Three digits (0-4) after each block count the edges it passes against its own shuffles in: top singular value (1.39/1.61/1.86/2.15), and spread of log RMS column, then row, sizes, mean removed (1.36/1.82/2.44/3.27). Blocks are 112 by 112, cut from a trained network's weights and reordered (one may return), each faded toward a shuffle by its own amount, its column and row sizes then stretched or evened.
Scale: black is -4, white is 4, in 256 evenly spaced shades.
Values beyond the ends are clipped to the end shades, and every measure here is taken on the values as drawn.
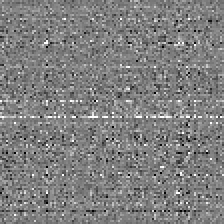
3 3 3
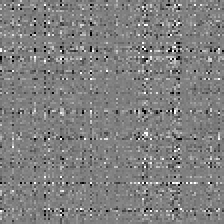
2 4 4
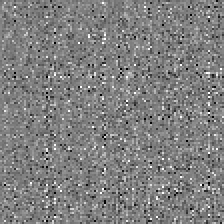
0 3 2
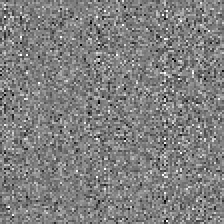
1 3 1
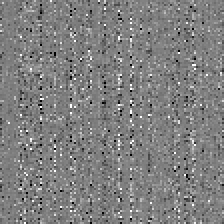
1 4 1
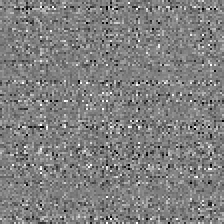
1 3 4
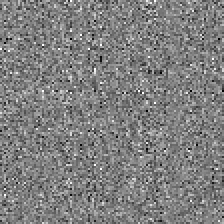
0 3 2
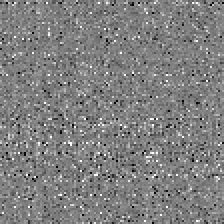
0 1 3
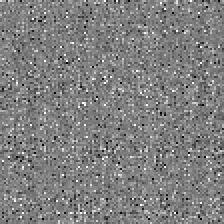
0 1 2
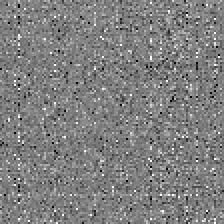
1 3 0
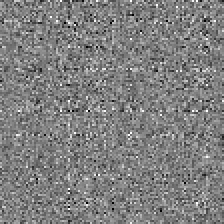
3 3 3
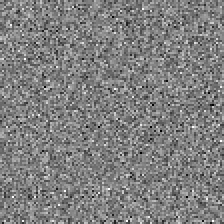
1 0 2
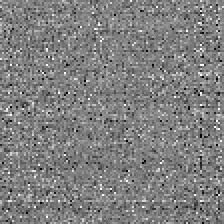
1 2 1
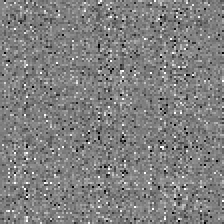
0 3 1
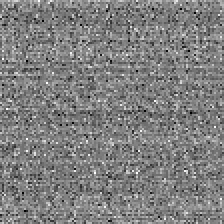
3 2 0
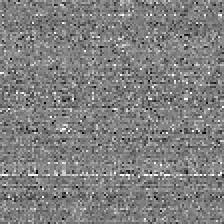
3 1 3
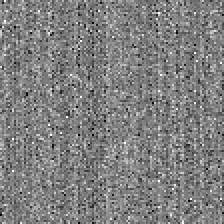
3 1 1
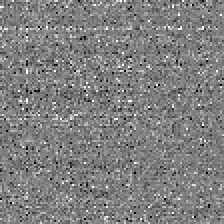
1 2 2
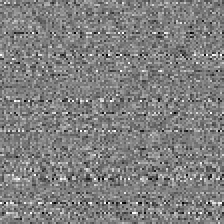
3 0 4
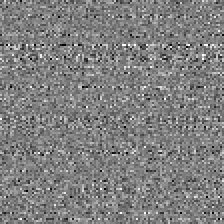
2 0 4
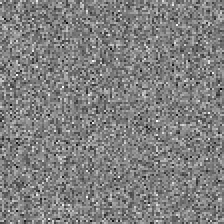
2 2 0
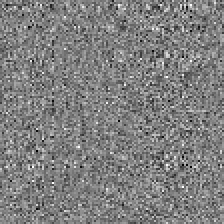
4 3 2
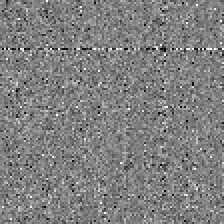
2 2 2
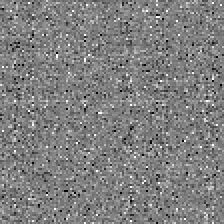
0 2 0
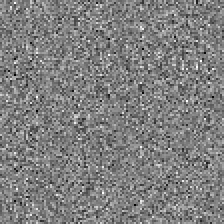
2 3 0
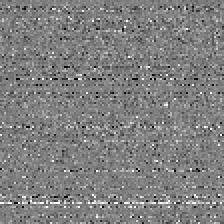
2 0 4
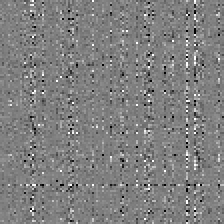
2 4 2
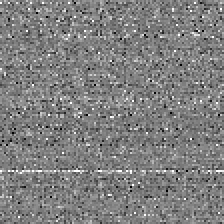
2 0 3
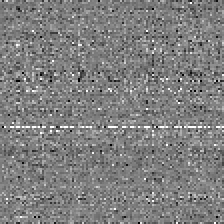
3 2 3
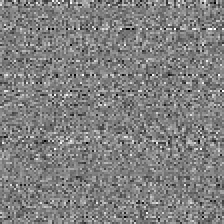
3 0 4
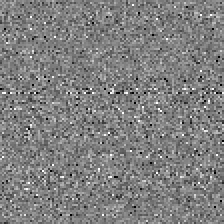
0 0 3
